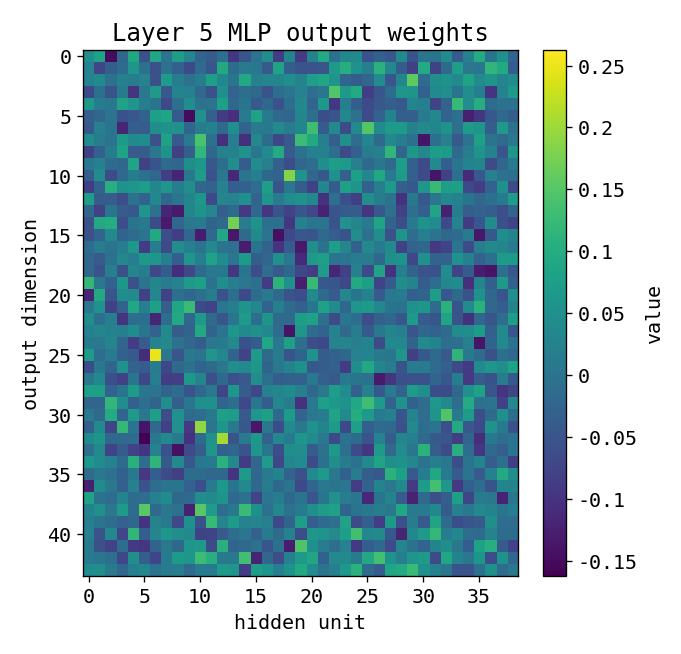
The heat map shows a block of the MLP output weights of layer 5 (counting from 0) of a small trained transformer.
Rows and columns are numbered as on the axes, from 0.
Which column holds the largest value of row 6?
25
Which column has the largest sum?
10
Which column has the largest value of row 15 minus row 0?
2
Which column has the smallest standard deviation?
16
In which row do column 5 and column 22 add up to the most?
38
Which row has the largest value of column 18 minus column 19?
19
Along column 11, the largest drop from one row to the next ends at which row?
40
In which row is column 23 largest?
1
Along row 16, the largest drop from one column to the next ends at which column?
5
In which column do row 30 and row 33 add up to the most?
22
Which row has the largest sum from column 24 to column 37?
6
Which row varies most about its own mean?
31
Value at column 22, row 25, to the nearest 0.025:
-0.025
